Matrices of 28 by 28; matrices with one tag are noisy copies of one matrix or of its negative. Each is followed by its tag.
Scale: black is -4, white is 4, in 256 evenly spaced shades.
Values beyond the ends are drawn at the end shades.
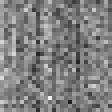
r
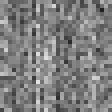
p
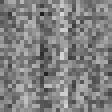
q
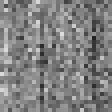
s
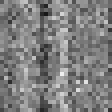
q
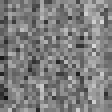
s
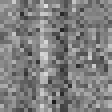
q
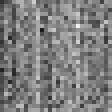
r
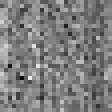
s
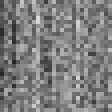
r
